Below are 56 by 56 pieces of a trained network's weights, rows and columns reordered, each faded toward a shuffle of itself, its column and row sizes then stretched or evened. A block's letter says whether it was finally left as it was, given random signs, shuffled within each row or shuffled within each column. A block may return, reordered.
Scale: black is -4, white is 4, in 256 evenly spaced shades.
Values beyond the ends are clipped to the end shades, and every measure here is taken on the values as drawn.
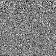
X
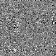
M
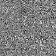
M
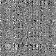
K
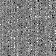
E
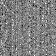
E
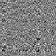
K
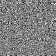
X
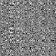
K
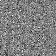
E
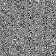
E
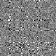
K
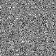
M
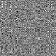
K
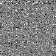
M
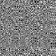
K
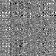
K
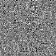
M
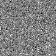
E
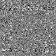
M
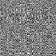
K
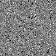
E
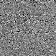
X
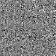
M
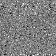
X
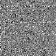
M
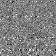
X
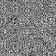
K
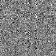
M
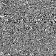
X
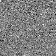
X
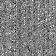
E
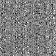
K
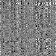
K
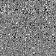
M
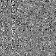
M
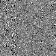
E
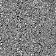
E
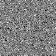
X
